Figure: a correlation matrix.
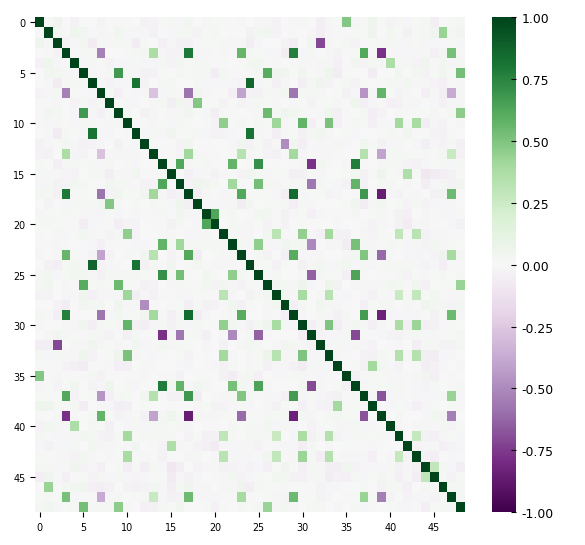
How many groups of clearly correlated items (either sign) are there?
15
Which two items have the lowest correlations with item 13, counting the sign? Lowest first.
39, 7
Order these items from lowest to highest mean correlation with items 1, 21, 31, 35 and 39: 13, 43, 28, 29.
29, 13, 28, 43
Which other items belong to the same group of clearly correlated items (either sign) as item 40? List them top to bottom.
4
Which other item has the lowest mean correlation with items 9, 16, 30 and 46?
31
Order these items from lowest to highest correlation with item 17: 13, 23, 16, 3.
16, 13, 23, 3
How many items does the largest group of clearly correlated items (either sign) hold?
9
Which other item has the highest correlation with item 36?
14
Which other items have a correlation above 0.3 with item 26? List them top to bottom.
5, 9, 48
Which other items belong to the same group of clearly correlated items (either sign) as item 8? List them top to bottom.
18
